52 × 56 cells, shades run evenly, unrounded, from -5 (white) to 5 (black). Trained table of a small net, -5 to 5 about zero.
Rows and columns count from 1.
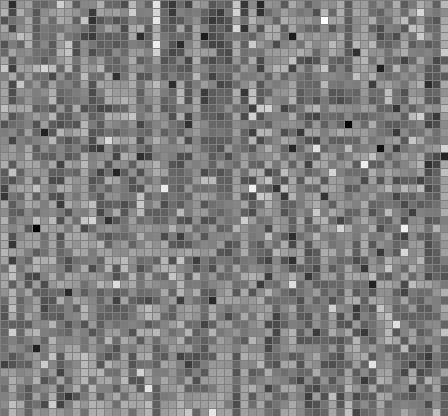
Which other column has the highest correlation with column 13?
3
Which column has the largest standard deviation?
2
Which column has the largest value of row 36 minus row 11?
41
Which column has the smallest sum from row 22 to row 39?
11
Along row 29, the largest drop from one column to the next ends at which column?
6
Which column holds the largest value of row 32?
48
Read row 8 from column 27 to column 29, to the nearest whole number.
2 1 2
